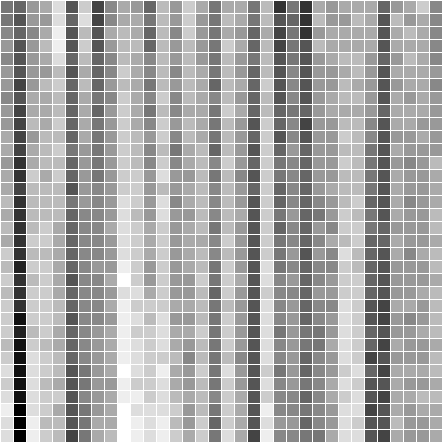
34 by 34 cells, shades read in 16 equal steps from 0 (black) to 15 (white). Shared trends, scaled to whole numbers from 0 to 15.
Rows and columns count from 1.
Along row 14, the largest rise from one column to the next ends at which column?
3
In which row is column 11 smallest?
1
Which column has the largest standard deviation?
12
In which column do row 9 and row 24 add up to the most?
10
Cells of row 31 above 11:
12
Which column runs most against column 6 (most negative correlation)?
14
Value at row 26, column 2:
2
